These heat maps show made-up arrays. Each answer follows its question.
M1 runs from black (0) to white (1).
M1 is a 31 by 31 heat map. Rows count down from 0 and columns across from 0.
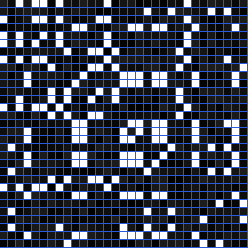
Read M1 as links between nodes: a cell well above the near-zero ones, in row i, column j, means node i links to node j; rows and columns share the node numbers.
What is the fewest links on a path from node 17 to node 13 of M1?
4
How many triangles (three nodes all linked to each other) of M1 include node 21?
5
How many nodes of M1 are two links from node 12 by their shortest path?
7
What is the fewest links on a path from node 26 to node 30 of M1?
7
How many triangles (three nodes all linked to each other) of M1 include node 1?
5
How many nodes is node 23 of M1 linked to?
6
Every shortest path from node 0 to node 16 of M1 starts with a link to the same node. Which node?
node 7
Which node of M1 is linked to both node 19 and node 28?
node 15
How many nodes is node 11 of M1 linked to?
5
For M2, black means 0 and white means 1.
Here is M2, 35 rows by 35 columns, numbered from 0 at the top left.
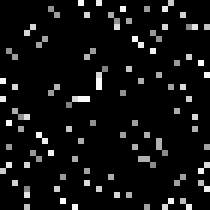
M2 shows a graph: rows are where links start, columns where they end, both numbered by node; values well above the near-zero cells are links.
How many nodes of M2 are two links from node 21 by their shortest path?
3
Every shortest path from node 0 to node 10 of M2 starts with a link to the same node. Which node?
node 28
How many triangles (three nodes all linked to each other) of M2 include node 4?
3
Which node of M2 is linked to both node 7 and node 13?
node 23
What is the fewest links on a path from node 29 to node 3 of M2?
7
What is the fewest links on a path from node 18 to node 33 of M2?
3
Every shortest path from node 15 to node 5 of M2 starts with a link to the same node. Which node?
node 8
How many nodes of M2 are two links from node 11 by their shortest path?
2
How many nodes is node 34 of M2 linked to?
5
